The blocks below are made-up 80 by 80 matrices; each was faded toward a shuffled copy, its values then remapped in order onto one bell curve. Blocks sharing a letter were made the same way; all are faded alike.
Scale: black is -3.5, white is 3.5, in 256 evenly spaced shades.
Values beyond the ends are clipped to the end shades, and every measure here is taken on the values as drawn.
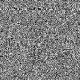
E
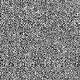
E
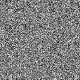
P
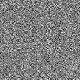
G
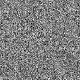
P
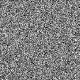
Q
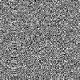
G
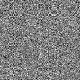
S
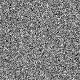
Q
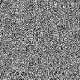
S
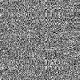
G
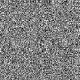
G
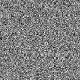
G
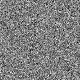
Q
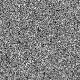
Q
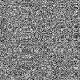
G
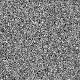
Q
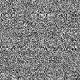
S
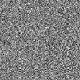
G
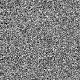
E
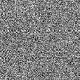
E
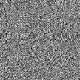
G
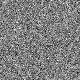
Q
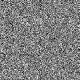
P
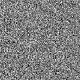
P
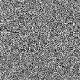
E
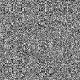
S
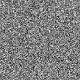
P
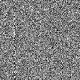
P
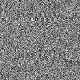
E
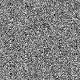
P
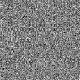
G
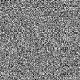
S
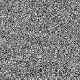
E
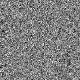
P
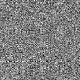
E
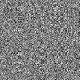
G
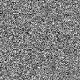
E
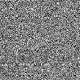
E
